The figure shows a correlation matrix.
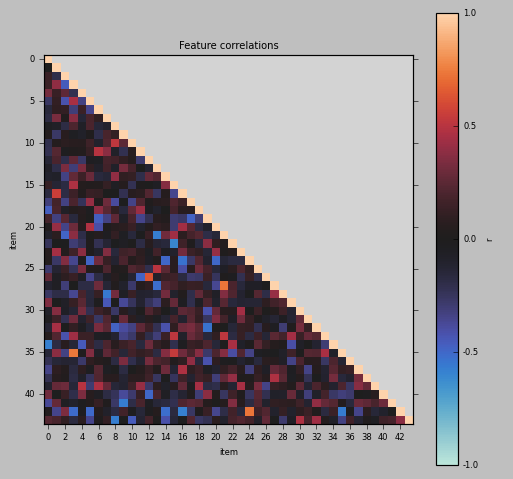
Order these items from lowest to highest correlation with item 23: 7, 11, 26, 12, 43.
26, 12, 11, 43, 7
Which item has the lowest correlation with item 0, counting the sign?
34
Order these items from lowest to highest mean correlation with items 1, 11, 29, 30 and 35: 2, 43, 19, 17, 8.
19, 2, 8, 43, 17
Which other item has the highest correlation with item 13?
25
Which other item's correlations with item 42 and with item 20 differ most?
24
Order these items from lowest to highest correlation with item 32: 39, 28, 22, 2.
28, 22, 2, 39
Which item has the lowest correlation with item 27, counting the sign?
13
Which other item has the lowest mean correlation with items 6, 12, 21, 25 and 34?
0
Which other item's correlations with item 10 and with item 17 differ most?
8
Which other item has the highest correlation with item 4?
39
